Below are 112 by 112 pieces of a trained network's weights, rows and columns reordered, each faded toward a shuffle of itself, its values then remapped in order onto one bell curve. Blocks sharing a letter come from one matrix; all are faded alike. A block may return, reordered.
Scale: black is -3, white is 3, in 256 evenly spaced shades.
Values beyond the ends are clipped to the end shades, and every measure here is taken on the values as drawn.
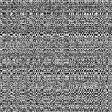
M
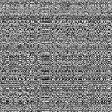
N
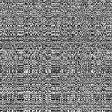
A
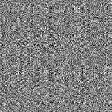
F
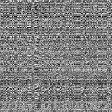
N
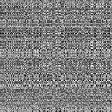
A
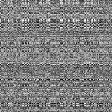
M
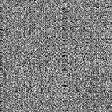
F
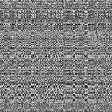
N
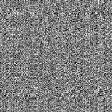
F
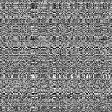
A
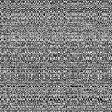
N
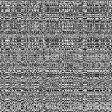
A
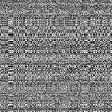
M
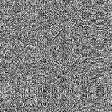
F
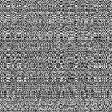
A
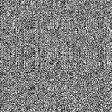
F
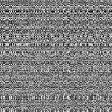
N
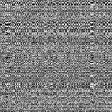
A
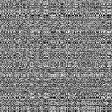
A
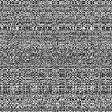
N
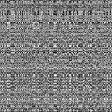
M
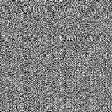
F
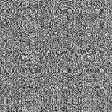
F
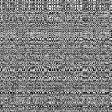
M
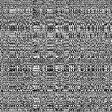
A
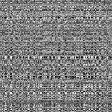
A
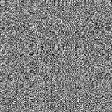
F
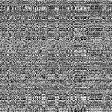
N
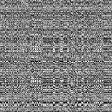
M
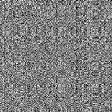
F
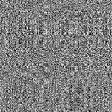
F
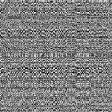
A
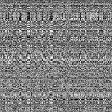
N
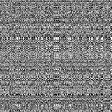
A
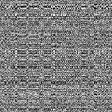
N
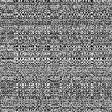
M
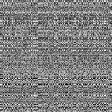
A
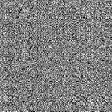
F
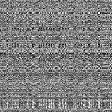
N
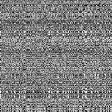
N
